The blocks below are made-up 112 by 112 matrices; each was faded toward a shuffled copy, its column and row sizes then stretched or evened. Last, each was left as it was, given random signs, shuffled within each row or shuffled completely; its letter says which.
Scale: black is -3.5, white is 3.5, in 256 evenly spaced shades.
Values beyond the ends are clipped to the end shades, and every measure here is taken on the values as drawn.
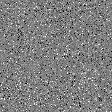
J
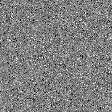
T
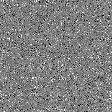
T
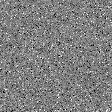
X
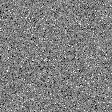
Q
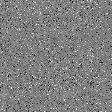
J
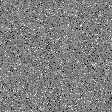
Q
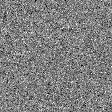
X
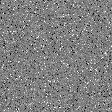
Q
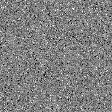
T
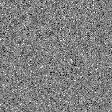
T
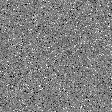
Q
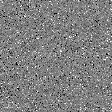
T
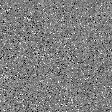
J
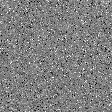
Q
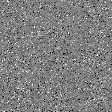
J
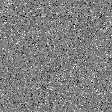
X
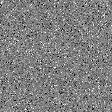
T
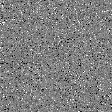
T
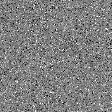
J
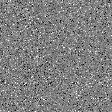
T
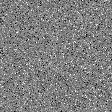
Q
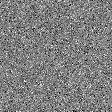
X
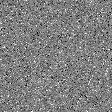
X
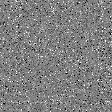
J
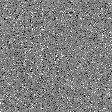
J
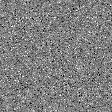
X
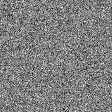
Q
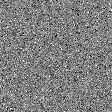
Q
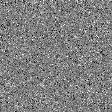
J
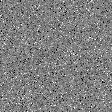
X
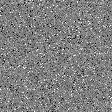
X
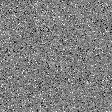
Q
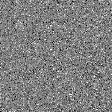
T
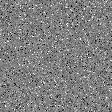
Q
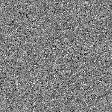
J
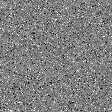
X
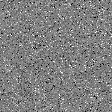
J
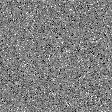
Q
